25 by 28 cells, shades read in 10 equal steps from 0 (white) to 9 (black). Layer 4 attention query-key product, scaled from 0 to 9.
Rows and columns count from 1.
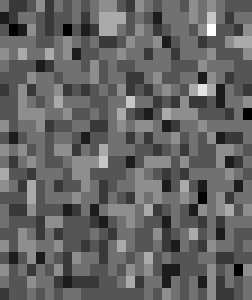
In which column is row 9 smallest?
15
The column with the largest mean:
2
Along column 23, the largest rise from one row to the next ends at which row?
9
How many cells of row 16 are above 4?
21
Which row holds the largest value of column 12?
19
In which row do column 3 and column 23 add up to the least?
8
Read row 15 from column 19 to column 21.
7 6 7
